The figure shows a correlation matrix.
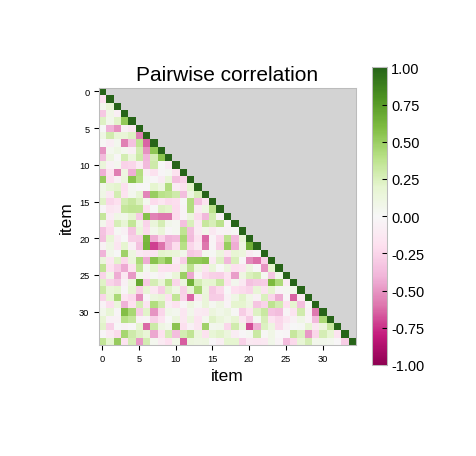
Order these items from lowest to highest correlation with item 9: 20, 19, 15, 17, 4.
17, 20, 15, 19, 4
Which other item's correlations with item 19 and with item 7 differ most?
21
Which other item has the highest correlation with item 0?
12
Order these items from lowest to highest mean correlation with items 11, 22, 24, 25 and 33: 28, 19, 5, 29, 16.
28, 29, 16, 19, 5
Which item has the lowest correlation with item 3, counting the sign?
7
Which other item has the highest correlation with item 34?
2
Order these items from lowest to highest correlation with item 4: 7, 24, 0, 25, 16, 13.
25, 7, 24, 13, 0, 16
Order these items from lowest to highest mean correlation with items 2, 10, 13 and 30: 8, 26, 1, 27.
26, 8, 1, 27
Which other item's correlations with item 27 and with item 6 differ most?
20
